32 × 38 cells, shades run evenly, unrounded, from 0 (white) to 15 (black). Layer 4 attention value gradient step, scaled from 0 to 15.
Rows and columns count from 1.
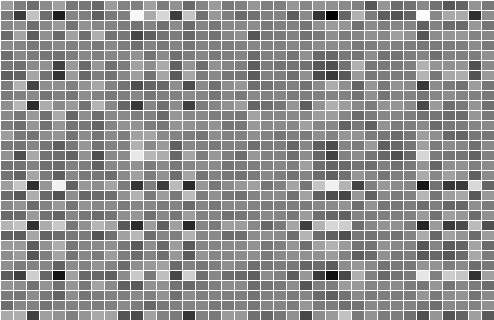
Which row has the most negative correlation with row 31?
14
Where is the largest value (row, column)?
2, 26
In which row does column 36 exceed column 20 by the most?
19
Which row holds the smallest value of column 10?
24
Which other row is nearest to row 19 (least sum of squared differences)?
23
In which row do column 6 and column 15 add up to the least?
28
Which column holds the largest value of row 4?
11
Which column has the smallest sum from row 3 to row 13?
8
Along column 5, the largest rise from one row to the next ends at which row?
20
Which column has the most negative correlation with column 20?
6
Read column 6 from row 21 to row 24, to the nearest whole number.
8 7 8 8
